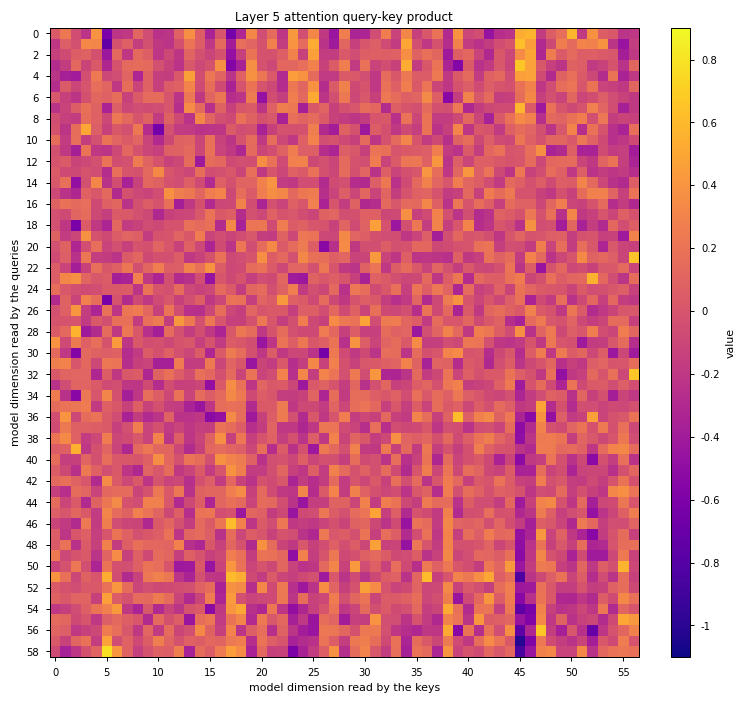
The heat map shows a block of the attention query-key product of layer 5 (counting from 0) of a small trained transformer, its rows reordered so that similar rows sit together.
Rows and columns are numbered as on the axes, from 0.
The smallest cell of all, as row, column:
57, 45
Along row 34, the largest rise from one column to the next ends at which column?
3
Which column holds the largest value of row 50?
55
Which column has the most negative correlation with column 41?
46
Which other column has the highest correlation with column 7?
15
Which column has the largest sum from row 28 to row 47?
17
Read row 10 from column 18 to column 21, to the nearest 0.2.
0 0.2 -0.2 0.2
